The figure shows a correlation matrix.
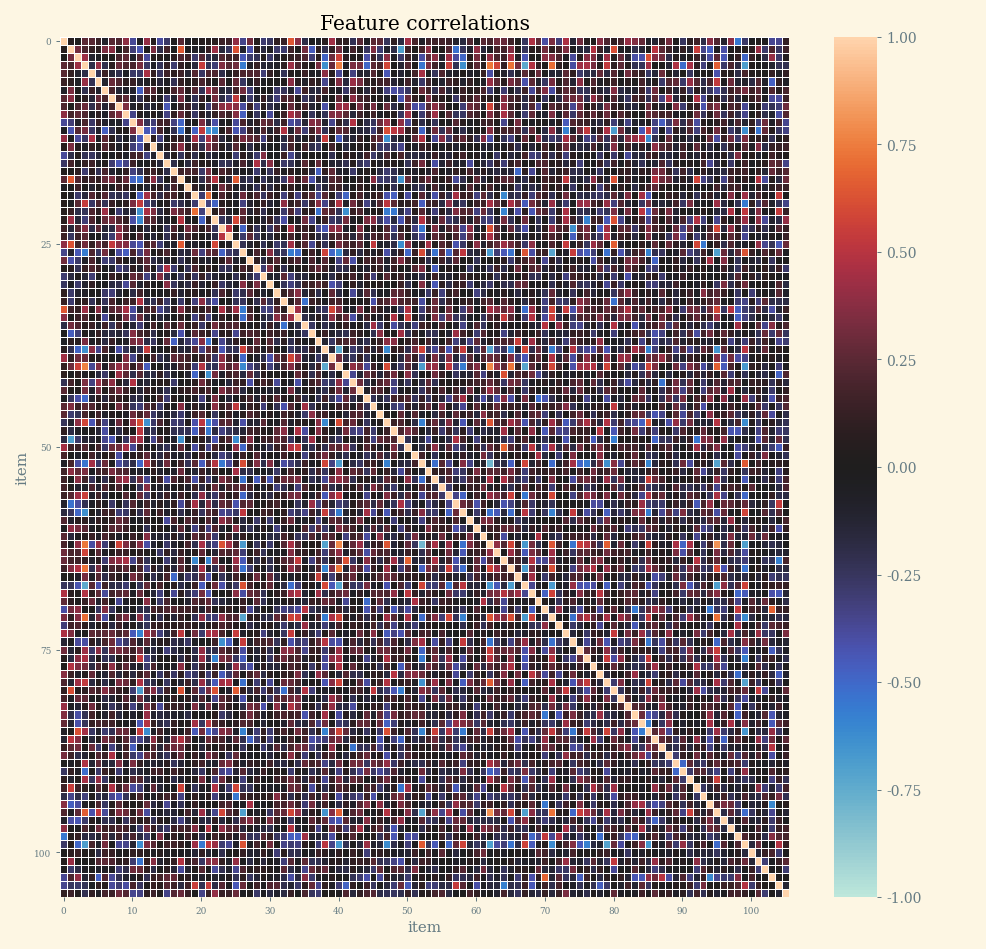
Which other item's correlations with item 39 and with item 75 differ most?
87
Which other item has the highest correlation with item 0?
33
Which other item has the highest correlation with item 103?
70
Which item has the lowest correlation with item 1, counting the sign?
49
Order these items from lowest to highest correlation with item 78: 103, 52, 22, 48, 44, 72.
72, 103, 44, 22, 52, 48
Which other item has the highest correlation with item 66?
37
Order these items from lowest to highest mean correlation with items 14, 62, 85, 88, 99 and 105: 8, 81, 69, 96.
69, 96, 81, 8
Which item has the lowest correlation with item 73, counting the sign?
11
